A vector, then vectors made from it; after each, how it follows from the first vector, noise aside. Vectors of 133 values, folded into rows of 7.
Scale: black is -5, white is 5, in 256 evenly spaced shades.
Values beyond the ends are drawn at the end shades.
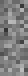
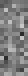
wrapped around.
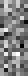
reversed, scaled up.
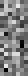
reversed, scaled up.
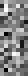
reversed, scaled up.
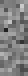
sign-scrambled.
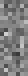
reversed, negated.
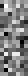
reversed, scaled up.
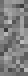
sign-scrambled.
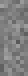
wrapped around, shrunk.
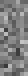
wrapped around.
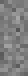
wrapped around, shrunk.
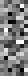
negated, scaled up.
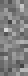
sign-scrambled.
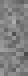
wrapped around, shrunk.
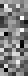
reversed, scaled up.
